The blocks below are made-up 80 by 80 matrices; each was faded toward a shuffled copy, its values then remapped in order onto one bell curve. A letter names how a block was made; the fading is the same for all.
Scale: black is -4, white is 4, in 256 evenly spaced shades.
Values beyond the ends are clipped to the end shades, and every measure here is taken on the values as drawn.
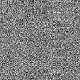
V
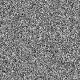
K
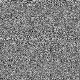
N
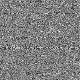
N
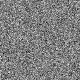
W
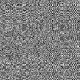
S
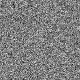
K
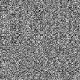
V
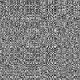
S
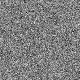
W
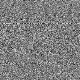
N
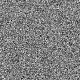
K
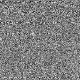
N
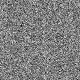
W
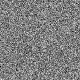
K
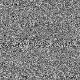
N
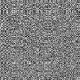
S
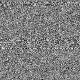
N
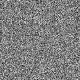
K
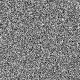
W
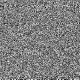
N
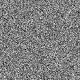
K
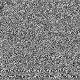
N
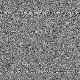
N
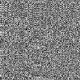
V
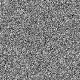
K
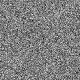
K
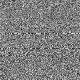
N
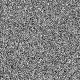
W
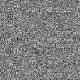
V
